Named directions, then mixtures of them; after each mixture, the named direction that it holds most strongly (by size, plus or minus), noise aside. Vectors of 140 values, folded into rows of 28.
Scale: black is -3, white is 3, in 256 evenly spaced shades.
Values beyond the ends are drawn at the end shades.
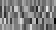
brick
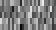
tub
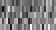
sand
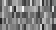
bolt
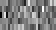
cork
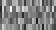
bolt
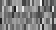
bolt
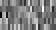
cork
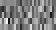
tub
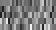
sand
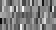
bolt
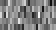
cork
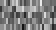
bolt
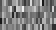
bolt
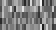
bolt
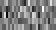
cork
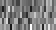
sand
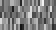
tub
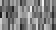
tub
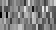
cork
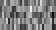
tub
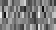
cork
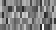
bolt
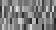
brick
